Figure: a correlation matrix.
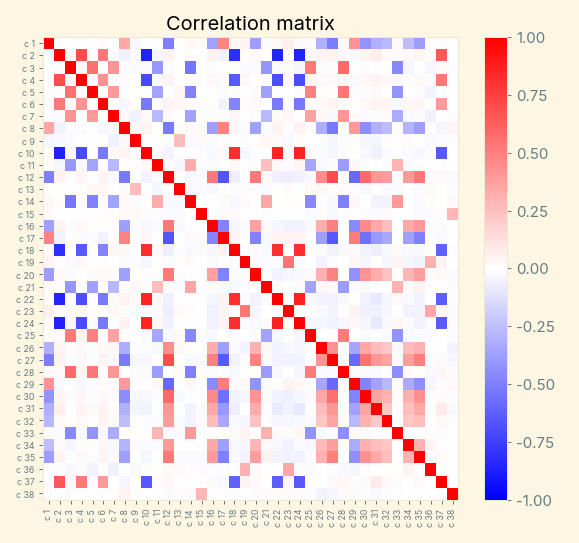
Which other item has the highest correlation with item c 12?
c 27
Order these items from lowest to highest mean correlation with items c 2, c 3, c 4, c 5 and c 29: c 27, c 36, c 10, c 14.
c 10, c 14, c 27, c 36
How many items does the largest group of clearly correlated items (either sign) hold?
14
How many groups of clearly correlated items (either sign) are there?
6
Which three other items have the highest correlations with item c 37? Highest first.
c 2, c 4, c 6
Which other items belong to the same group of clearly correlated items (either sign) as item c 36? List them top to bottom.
c 19, c 23
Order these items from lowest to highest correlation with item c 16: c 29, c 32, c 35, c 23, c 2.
c 29, c 23, c 2, c 32, c 35
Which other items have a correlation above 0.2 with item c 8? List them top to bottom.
c 1, c 17, c 29
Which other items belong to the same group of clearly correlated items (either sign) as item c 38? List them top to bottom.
c 15
